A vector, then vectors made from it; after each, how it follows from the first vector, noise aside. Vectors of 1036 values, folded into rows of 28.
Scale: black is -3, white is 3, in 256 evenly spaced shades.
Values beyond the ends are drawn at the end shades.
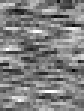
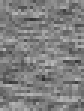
reversed, negated, shrunk.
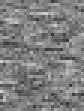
wrapped around, shrunk.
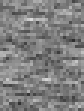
reversed, shrunk.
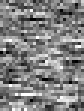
reversed, negated.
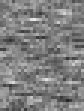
reversed, shrunk.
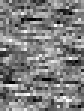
reversed, negated.
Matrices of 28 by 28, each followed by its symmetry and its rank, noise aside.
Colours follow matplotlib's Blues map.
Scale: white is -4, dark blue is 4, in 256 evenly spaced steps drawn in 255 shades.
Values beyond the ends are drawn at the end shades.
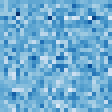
no symmetry, rank six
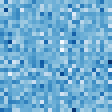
no symmetry, rank five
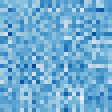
no symmetry, rank five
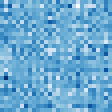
no symmetry, rank five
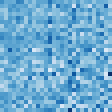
no symmetry, rank six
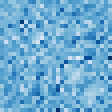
symmetric, rank seven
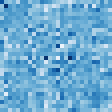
symmetric, rank five
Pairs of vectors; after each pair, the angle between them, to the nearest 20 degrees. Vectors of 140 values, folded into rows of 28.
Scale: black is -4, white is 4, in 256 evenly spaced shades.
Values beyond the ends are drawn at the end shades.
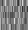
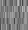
160 degrees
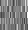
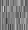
100 degrees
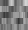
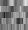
20 degrees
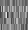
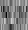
140 degrees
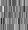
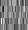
160 degrees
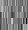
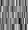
80 degrees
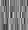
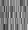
40 degrees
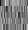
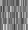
120 degrees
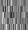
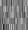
120 degrees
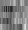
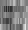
20 degrees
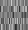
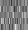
160 degrees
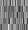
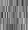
100 degrees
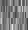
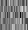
60 degrees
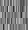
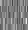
120 degrees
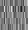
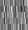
20 degrees
